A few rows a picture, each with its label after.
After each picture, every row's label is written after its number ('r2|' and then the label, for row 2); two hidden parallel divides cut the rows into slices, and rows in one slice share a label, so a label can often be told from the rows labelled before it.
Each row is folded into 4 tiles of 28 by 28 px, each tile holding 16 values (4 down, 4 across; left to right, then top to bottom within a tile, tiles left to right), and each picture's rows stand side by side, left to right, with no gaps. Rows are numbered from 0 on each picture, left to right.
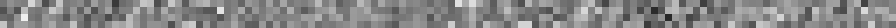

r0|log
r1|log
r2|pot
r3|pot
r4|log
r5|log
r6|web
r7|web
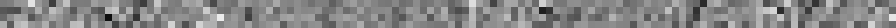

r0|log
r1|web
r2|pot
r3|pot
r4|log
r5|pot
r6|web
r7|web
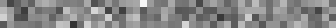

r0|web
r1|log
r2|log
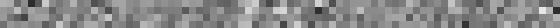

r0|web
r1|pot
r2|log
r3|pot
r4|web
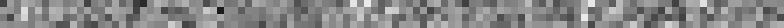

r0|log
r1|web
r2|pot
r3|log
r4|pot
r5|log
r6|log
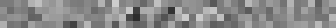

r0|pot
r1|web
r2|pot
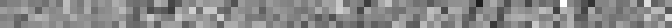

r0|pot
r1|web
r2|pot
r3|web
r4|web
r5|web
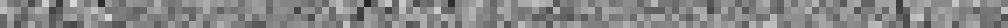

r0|web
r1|pot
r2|pot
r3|web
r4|log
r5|pot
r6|pot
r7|pot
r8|log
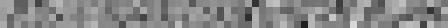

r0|pot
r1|pot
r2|web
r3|log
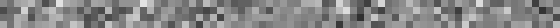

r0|log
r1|log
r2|pot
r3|web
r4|log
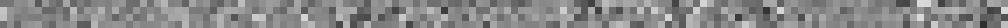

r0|pot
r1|pot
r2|pot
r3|web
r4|pot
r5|web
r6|log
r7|pot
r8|log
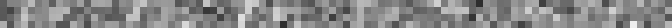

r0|log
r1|log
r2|log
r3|log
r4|web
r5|log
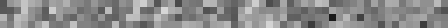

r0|log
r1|log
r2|log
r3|pot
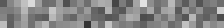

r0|log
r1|log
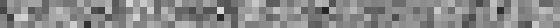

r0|log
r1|log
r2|log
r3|pot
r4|web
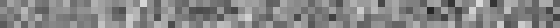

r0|pot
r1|log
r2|log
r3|log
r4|log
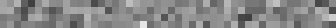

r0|web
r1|pot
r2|web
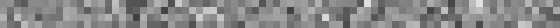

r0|pot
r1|web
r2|pot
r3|log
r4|log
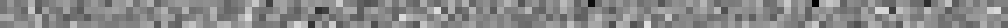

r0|pot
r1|pot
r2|log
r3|web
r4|pot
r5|web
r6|pot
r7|web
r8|web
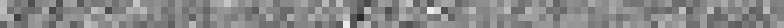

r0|web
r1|pot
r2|pot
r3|web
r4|pot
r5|pot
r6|pot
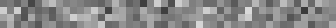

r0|web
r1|web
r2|log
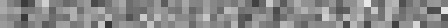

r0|web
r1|pot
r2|web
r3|log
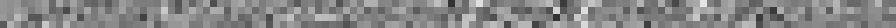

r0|pot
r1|pot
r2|pot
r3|pot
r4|log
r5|log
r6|log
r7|pot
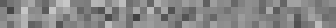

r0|log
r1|pot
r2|pot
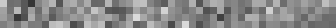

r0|web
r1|log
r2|pot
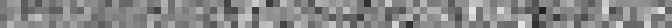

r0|pot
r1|pot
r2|log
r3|web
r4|log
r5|web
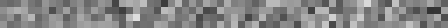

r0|pot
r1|log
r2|web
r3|log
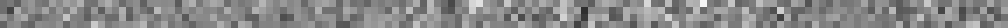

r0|pot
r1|pot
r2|pot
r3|pot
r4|log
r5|web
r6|log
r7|pot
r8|log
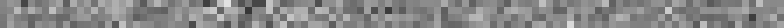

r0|pot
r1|web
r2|web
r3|pot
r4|pot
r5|pot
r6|pot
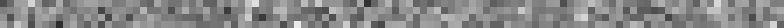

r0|log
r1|pot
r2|log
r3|web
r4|pot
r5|log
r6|pot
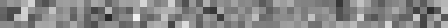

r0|log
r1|log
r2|pot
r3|log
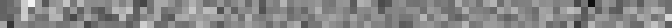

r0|log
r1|web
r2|pot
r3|pot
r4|pot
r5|web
